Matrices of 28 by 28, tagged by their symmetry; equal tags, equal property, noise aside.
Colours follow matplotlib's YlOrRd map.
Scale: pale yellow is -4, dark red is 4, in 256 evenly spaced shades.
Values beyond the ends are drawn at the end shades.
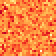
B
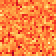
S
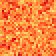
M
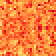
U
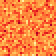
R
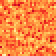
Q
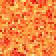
R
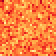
Q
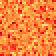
R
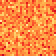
R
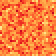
U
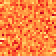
R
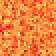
U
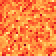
M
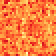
U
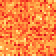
Q
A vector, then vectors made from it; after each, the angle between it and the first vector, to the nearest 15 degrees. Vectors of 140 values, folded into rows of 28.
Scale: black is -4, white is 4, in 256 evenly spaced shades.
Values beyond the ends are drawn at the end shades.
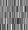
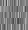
30 degrees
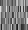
90 degrees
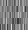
15 degrees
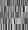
135 degrees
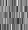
30 degrees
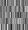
150 degrees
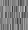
60 degrees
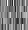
75 degrees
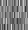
30 degrees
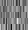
150 degrees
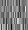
150 degrees
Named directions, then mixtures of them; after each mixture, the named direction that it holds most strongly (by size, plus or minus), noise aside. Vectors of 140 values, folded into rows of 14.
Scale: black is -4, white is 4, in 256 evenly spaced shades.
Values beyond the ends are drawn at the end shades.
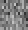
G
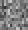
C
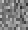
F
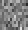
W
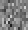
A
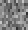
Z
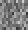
Z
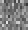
F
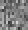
A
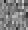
Z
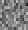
F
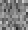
Z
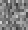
Z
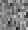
Z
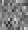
W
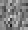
W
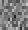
W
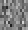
C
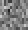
C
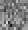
A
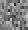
W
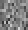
A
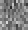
Z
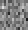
C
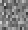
Z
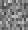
C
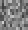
C
